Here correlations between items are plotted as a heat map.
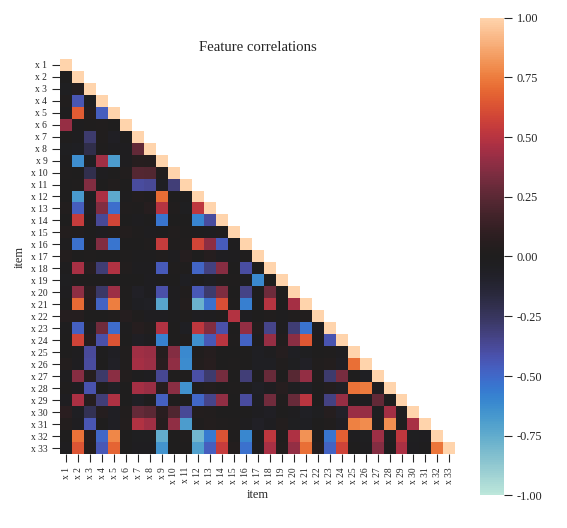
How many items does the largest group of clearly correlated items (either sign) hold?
17
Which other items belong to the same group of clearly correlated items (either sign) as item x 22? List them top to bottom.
x 15
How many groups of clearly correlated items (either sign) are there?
5
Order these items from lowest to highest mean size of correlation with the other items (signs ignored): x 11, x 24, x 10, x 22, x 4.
x 22, x 10, x 11, x 4, x 24
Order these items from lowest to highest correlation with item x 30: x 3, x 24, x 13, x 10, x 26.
x 3, x 24, x 13, x 10, x 26
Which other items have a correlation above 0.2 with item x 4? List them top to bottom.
x 9, x 12, x 13, x 16, x 23
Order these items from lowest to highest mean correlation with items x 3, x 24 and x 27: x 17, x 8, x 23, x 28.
x 23, x 28, x 8, x 17
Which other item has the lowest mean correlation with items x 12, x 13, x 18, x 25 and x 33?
x 11
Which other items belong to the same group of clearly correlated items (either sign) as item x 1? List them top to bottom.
x 6
